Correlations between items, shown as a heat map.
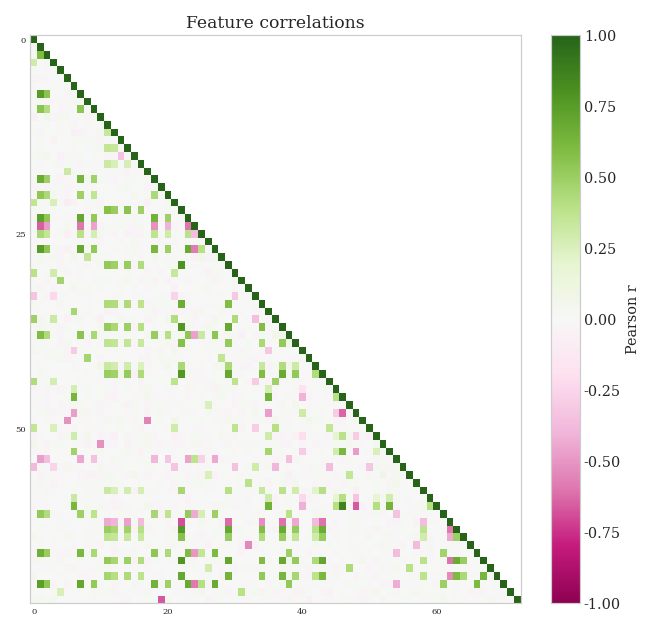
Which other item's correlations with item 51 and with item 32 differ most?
65
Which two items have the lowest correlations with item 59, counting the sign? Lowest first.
48, 40
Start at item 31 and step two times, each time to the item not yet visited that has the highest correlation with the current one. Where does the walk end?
71
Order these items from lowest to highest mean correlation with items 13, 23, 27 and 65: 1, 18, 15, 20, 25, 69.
15, 69, 25, 20, 18, 1
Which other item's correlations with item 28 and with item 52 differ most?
10
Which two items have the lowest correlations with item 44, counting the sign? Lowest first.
55, 33
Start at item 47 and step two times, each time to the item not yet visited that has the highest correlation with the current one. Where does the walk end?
56
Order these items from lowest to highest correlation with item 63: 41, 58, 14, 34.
41, 58, 14, 34
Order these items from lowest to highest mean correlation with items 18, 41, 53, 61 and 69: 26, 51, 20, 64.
26, 51, 64, 20
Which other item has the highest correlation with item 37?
22
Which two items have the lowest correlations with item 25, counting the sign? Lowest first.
24, 54
